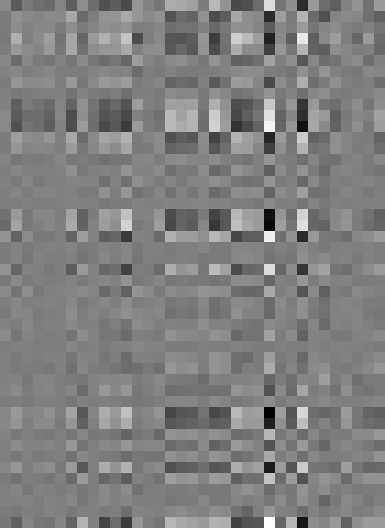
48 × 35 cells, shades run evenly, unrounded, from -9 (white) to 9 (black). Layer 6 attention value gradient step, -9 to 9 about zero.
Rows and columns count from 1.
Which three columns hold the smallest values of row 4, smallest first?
28, 22, 12
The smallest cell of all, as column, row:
25, 48
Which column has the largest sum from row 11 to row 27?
30
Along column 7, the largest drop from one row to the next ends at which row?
13
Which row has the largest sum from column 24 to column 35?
38
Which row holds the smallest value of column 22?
4
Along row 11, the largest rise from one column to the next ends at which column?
26
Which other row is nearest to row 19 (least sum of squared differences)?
32
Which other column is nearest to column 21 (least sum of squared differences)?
8
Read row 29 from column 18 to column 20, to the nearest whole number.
1 0 1
